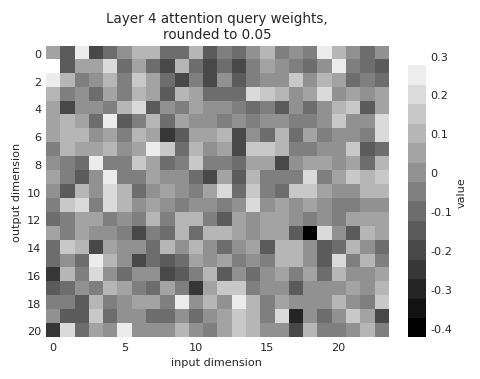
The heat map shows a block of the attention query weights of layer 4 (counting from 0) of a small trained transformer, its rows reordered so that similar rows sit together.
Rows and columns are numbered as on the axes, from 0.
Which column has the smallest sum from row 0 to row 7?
13
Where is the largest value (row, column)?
1, 0
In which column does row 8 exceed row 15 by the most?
6
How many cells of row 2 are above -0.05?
13
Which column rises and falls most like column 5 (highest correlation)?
8
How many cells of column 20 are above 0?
9
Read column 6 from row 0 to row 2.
0.1 0.05 0.15
